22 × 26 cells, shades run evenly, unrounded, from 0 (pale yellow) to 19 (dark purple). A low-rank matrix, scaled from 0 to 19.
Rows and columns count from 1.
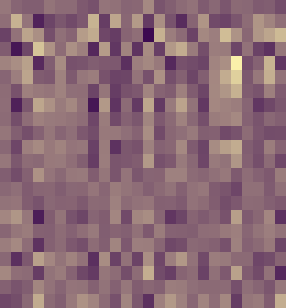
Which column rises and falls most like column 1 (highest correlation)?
14
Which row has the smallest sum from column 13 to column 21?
3
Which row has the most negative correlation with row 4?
2
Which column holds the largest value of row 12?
9
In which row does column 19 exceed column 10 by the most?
8
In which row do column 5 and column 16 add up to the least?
4
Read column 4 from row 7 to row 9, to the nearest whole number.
10 6 9
